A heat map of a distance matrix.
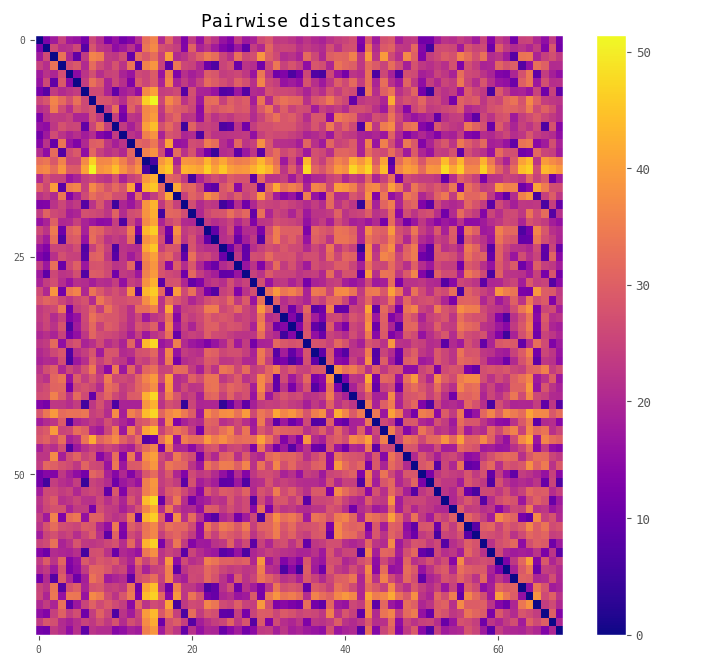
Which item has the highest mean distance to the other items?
15
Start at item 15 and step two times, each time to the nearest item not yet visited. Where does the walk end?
46
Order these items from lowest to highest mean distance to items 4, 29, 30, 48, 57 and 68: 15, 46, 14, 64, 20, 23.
23, 20, 64, 46, 14, 15
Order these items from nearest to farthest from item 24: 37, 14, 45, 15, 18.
37, 18, 45, 14, 15
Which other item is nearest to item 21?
11
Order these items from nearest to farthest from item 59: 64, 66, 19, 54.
19, 66, 64, 54
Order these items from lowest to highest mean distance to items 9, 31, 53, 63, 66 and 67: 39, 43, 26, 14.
26, 39, 43, 14
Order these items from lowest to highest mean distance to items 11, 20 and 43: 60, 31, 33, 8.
8, 60, 33, 31
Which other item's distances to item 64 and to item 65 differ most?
18
